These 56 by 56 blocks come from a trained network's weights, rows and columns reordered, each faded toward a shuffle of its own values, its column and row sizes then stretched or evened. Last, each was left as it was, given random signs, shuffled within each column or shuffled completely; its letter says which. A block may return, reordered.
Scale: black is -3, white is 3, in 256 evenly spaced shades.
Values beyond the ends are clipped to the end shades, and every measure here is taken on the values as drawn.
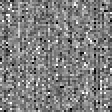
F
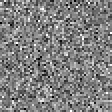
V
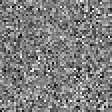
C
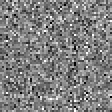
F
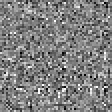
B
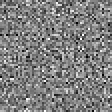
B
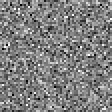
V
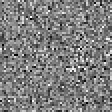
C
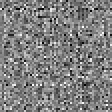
B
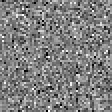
F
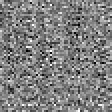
B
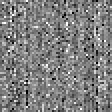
F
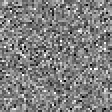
V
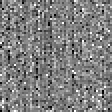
F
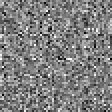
B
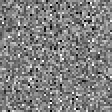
F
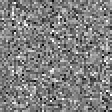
F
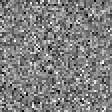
F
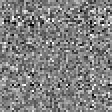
C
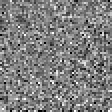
C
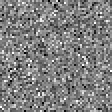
V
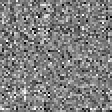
C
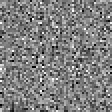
F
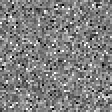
V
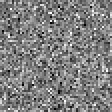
F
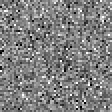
V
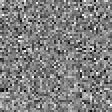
B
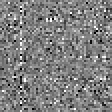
C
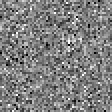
F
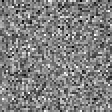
C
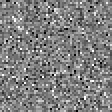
V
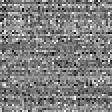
B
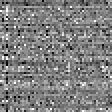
B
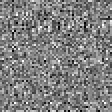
B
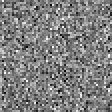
F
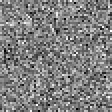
V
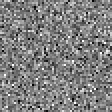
V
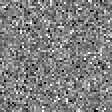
V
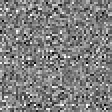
B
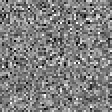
B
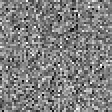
F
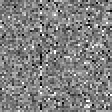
C
